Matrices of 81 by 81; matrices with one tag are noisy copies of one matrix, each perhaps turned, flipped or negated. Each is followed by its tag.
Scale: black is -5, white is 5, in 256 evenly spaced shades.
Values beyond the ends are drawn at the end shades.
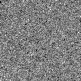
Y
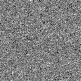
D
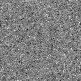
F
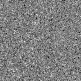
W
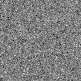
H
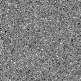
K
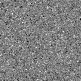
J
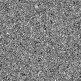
J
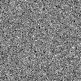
J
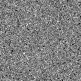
K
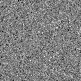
K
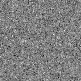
H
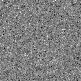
J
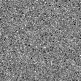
J
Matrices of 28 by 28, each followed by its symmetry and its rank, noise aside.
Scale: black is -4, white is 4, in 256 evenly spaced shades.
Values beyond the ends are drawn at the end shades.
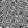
no symmetry, rank six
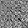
symmetric, rank three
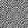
symmetric, rank three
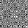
no symmetry, rank four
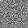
symmetric, rank four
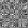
no symmetry, rank three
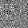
antisymmetric, rank four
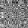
antisymmetric, rank six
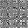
symmetric, rank four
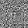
antisymmetric, rank six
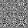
antisymmetric, rank four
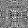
antisymmetric, rank four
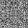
antisymmetric, rank six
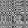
no symmetry, rank three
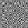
symmetric, rank three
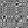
symmetric, rank three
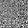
antisymmetric, rank six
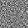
antisymmetric, rank six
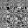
no symmetry, rank three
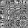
symmetric, rank four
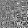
no symmetry, rank four
